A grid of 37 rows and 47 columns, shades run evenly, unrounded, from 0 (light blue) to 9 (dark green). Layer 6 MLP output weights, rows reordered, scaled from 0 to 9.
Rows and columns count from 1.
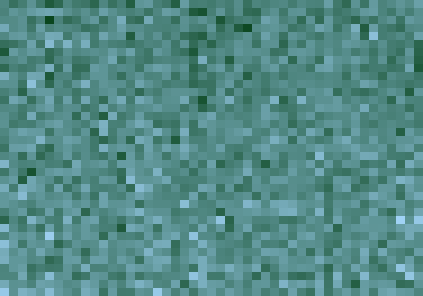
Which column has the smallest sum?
17
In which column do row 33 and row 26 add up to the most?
16
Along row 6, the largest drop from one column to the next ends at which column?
6
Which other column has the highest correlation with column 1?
44
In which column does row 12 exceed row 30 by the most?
46
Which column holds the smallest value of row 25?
3
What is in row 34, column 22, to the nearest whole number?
6
